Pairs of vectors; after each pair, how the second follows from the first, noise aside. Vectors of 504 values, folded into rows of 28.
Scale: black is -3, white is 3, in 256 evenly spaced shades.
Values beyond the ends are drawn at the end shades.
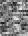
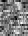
wrapped around.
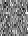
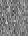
wrapped around, shrunk.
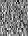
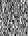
wrapped around.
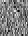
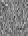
wrapped around, negated, shrunk.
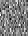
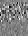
negated, partly zeroed.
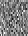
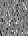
negated, partly zeroed.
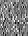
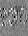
wrapped around, partly zeroed.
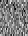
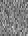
reversed, negated, shrunk.
